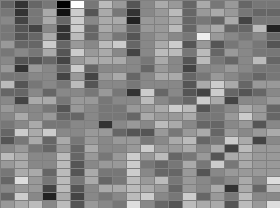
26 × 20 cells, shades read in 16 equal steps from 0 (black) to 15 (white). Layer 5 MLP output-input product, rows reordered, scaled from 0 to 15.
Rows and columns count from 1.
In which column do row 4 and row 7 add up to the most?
6
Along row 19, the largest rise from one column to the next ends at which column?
18
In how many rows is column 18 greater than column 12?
8
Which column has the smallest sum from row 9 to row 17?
5
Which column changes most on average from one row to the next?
15
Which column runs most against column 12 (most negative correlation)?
16
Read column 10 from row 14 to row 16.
9 6 9
